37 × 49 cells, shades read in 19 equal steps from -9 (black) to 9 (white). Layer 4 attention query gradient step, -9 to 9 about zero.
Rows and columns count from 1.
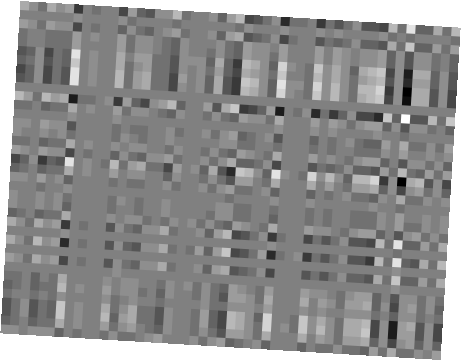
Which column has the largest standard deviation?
44
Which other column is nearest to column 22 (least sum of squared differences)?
29
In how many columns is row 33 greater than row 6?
18
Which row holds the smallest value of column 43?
11
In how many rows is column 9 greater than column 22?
16
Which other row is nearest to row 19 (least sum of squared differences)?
32
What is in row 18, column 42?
-5
